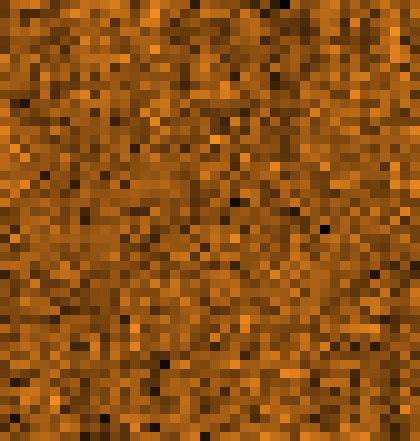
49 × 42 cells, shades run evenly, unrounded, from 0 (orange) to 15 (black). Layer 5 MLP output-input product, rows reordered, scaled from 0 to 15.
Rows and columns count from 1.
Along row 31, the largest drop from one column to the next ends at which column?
39
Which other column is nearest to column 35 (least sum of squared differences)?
18
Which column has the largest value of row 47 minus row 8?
11
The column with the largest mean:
29
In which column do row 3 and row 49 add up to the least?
36
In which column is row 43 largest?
2
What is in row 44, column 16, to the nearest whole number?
13
